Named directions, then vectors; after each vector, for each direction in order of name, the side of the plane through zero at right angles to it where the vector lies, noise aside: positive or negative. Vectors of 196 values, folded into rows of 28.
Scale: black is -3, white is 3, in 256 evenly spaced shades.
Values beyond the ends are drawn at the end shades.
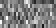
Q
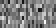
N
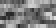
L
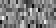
negative, positive, negative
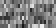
positive, negative, negative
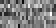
positive, positive, positive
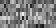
negative, positive, positive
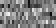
negative, negative, negative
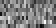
negative, positive, positive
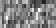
negative, negative, positive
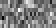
positive, negative, positive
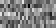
negative, negative, negative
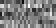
positive, positive, positive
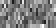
positive, negative, negative
